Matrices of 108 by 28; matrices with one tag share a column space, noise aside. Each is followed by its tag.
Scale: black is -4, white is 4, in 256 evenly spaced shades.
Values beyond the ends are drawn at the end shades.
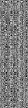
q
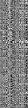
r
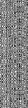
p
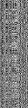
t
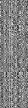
q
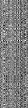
r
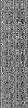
t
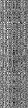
t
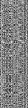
r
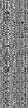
t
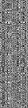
t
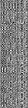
t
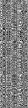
r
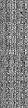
t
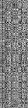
t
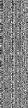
t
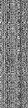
t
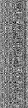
t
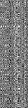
p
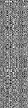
q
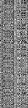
r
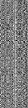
r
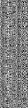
p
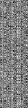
p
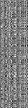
p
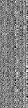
q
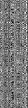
t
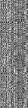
t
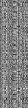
p
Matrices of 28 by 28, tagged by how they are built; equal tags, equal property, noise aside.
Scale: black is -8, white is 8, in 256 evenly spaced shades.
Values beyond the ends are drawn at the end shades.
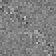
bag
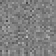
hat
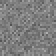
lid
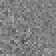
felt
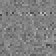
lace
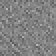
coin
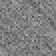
coin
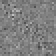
bag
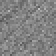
lid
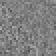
felt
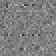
lace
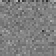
lace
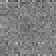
hat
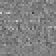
lace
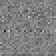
lace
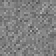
lid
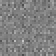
hat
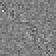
bag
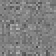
hat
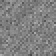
lid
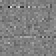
lace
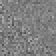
felt
